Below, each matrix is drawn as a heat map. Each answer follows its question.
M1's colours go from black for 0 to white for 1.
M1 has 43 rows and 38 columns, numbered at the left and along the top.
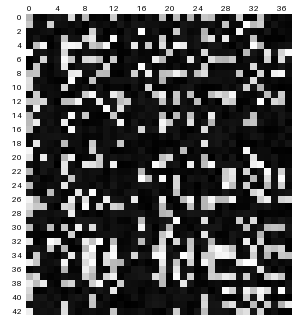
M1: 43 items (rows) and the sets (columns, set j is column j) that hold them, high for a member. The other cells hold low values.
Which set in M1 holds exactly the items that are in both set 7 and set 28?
14
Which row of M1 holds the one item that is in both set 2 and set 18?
6
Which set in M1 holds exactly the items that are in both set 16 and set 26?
4
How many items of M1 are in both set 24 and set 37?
0
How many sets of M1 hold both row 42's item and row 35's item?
7
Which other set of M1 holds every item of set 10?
19
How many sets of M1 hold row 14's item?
9
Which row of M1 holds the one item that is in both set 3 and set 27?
33
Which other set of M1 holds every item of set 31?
0
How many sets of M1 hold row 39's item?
9
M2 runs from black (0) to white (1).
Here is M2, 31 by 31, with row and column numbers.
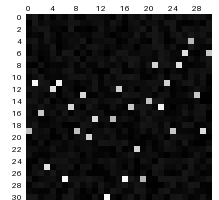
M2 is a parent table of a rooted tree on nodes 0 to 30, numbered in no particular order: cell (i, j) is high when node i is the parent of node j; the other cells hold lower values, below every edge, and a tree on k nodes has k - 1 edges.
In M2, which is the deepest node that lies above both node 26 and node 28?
6
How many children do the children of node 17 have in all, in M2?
4
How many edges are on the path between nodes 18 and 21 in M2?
8
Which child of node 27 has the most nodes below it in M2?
19
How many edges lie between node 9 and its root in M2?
6
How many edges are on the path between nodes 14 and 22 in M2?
3
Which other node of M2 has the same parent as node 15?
4
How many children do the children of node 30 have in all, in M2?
2
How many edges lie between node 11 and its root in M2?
3
